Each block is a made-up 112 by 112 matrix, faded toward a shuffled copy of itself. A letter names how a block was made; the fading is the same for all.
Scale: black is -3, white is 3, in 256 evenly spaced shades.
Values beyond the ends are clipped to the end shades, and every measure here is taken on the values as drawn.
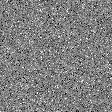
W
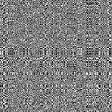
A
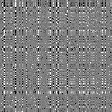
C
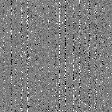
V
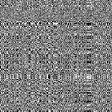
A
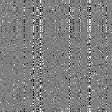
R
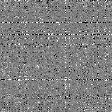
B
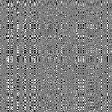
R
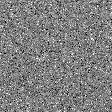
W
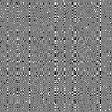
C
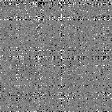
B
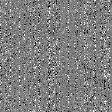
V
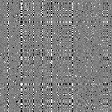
R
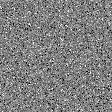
W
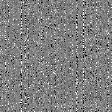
V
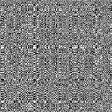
A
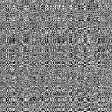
A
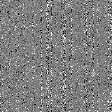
V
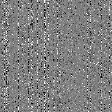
V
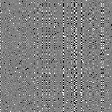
R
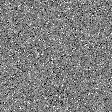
W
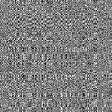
A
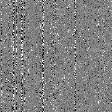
V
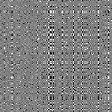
C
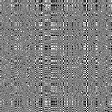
C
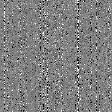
V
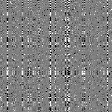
R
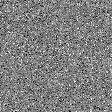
W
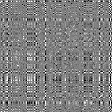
C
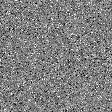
W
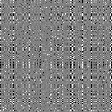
C
